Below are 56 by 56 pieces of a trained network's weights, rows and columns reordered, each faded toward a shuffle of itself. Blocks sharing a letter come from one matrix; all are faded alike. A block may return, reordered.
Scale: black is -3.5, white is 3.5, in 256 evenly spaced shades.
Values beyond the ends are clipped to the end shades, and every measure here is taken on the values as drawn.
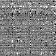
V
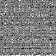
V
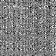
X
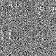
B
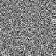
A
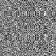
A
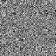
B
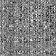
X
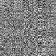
A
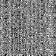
X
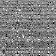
V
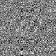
B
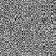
A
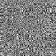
B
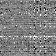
V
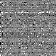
V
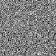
B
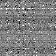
V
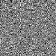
B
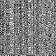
X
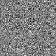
B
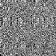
B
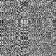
A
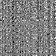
X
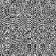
A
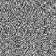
A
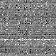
V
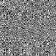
B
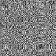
A
